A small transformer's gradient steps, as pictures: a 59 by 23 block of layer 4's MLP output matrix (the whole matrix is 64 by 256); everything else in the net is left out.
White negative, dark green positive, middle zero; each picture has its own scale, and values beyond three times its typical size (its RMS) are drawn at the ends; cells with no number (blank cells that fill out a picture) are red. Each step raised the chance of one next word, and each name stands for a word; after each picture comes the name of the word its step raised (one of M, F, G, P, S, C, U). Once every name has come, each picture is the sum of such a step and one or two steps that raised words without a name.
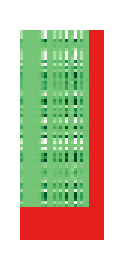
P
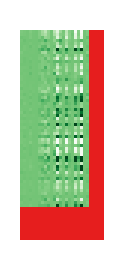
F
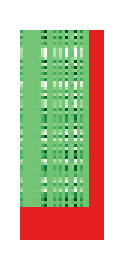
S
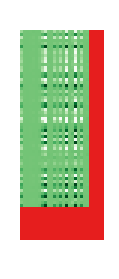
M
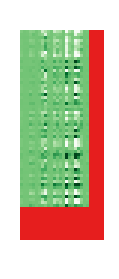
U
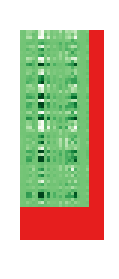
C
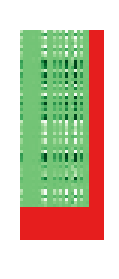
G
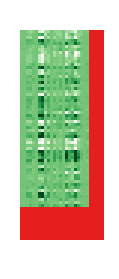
P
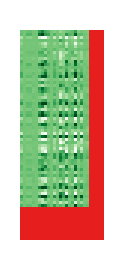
P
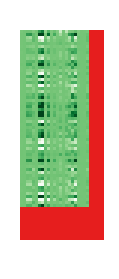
F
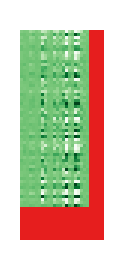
M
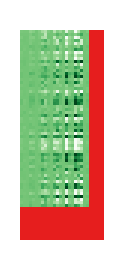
P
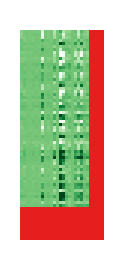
C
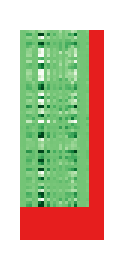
M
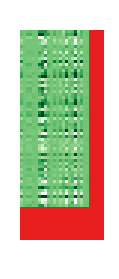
U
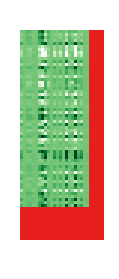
S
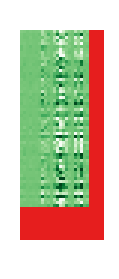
U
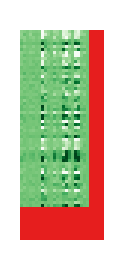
F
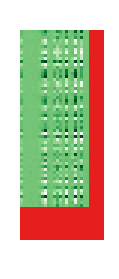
S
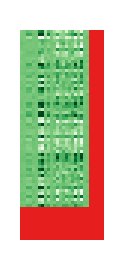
G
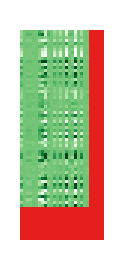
U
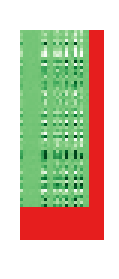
U
